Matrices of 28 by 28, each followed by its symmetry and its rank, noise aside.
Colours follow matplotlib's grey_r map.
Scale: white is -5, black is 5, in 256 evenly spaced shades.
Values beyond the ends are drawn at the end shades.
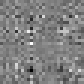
no symmetry, rank four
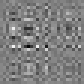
no symmetry, rank two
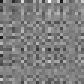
no symmetry, rank two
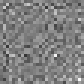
symmetric, rank four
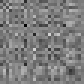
symmetric, rank three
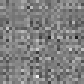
antisymmetric, rank four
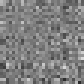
no symmetry, rank four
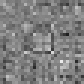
symmetric, rank four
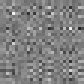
no symmetry, rank three
